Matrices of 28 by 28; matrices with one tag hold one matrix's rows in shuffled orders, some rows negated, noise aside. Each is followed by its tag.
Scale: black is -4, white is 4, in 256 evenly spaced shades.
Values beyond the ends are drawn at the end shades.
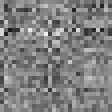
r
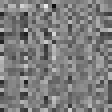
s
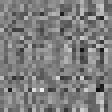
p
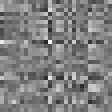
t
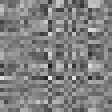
t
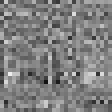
r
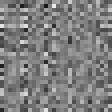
s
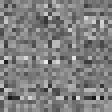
r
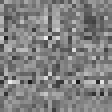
r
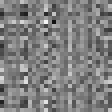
s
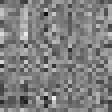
s
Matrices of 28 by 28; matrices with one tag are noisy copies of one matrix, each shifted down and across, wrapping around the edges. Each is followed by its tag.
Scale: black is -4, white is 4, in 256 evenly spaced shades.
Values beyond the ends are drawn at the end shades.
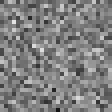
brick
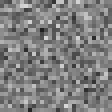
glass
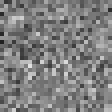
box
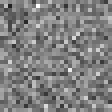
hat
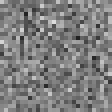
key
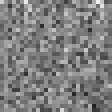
box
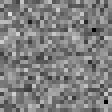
hat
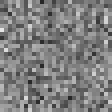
key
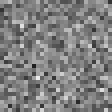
brick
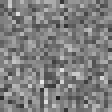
key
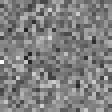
box
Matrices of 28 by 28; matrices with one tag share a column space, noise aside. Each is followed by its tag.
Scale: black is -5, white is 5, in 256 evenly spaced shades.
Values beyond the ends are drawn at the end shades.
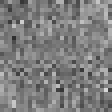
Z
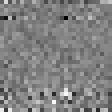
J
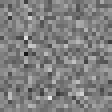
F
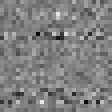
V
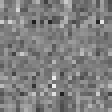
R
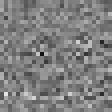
F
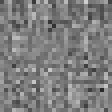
Z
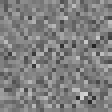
F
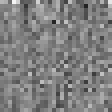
Z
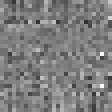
R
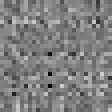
R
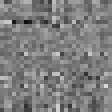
R
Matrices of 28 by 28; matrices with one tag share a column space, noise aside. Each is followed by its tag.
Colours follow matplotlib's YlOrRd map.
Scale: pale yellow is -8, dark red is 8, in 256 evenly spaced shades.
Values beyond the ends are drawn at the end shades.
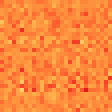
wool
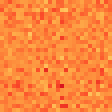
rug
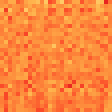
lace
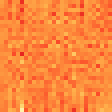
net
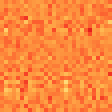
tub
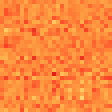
tub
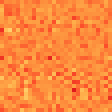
tub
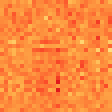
wool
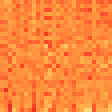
net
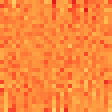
lace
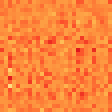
wool
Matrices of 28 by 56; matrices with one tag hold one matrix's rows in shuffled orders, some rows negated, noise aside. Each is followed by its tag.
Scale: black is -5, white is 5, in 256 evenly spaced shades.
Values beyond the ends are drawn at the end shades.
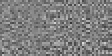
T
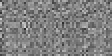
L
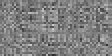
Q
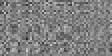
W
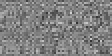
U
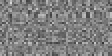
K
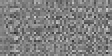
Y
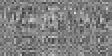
Q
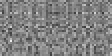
K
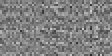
U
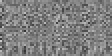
L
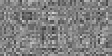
Q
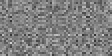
K
